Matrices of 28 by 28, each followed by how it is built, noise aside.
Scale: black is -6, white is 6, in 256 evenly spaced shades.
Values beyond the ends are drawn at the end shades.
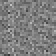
repeating rows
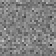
repeating columns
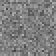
blocks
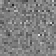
uneven rows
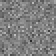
repeating columns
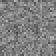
repeating columns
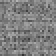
blocks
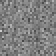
repeating rows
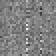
uneven columns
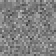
repeating columns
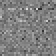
uneven rows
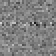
uneven rows
